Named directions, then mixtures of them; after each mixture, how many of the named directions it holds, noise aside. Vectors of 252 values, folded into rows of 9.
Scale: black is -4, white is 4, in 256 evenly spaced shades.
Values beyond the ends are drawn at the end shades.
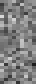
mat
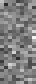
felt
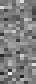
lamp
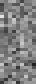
one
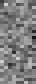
one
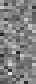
two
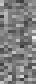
three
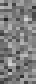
three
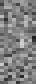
three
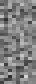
two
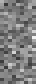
one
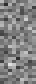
three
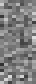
three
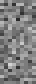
three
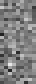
two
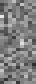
one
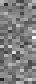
one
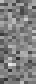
three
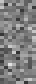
two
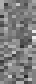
two
